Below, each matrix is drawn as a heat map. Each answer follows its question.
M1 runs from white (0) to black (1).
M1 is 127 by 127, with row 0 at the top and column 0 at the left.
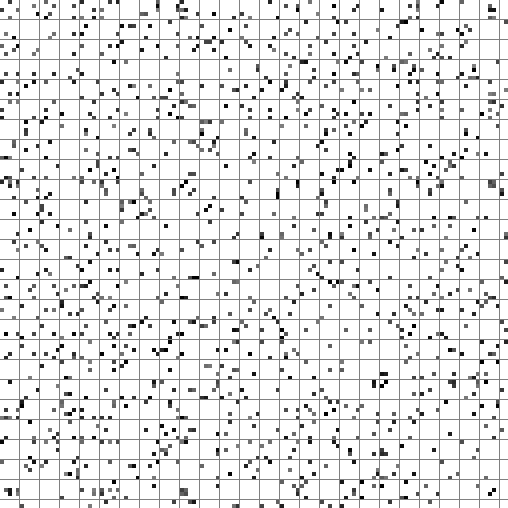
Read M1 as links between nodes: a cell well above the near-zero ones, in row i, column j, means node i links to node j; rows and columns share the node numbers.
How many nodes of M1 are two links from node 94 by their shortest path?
6
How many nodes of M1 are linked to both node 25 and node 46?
8
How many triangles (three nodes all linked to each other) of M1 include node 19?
6
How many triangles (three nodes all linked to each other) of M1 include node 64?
3
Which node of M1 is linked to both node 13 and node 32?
node 83
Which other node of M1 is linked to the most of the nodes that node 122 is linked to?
node 104
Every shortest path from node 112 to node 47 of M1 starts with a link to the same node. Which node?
node 56
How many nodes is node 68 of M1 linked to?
5
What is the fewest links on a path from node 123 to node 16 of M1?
6
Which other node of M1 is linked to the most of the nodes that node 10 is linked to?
node 99
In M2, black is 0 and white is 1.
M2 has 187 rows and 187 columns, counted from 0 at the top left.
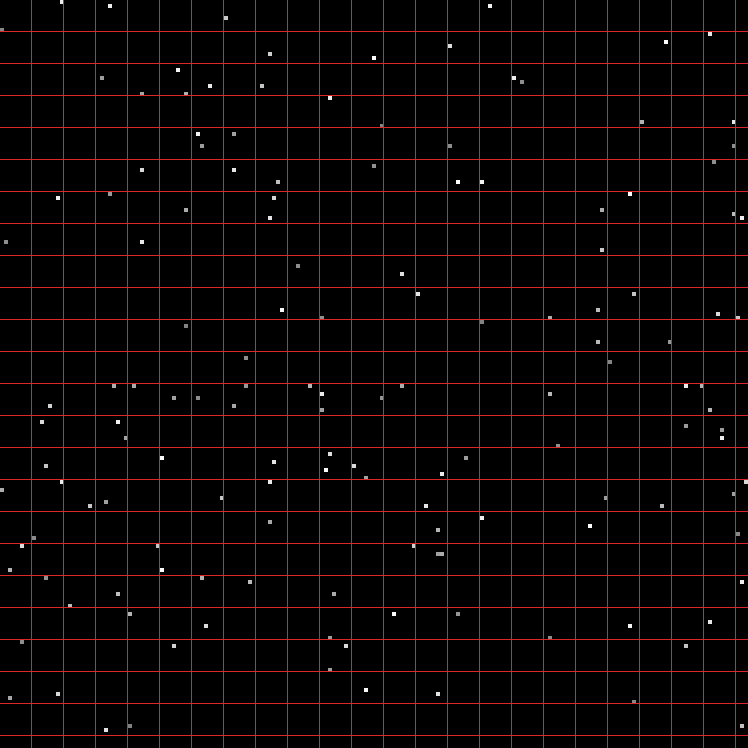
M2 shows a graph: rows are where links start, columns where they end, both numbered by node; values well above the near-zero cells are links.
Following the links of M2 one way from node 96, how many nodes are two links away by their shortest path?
5
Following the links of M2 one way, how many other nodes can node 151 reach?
2
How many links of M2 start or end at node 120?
6
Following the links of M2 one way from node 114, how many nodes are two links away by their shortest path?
3
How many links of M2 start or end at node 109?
5
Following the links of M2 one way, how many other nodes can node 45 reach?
12
